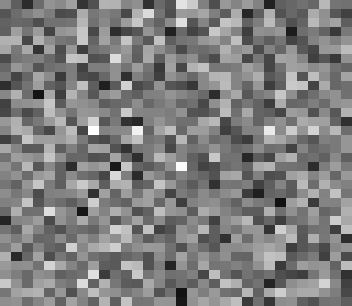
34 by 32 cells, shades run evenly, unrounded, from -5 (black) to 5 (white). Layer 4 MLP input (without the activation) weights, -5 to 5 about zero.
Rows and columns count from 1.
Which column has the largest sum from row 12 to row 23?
5
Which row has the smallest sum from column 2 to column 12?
9
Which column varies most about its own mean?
25
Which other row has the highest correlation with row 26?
7
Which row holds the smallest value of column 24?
22
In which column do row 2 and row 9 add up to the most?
29
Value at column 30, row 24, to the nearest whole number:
-1
